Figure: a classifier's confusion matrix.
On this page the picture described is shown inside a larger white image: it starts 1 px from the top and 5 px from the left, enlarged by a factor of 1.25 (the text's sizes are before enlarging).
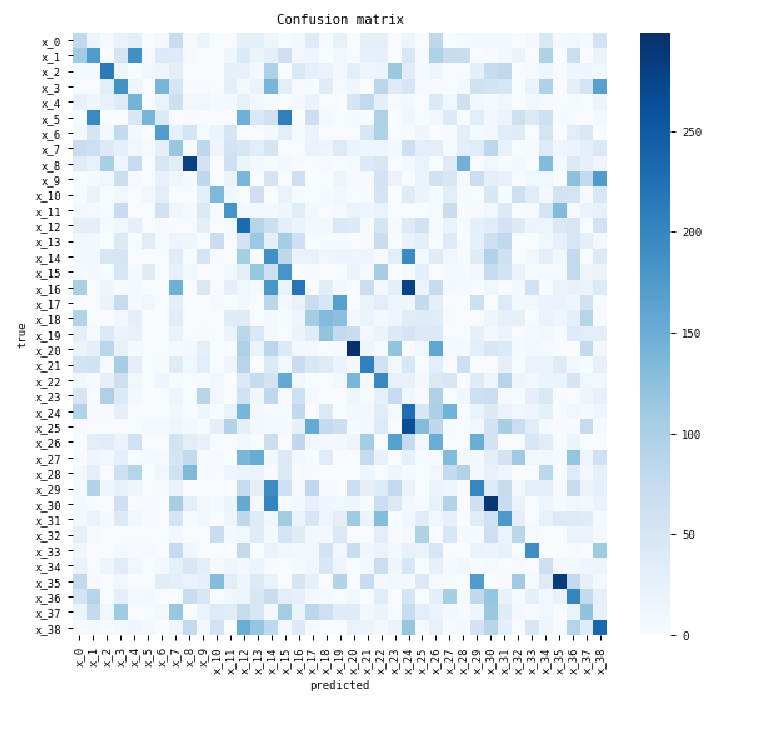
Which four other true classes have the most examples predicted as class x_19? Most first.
x_17, x_18, x_35, x_25
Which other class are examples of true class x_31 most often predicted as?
x_22
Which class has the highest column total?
x_12
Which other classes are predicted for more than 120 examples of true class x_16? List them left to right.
x_7, x_14, x_24
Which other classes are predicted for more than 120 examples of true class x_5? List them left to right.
x_1, x_12, x_15
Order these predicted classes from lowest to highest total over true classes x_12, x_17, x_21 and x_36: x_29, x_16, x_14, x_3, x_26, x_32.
x_32, x_26, x_16, x_29, x_3, x_14
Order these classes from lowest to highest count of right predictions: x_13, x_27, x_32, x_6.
x_32, x_13, x_27, x_6
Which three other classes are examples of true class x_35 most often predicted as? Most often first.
x_29, x_10, x_32
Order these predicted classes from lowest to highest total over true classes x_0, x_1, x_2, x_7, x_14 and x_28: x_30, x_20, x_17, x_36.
x_20, x_17, x_36, x_30
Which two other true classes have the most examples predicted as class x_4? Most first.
x_1, x_28
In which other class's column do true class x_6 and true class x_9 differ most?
x_38
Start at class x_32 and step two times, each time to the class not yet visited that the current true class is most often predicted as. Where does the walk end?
x_24
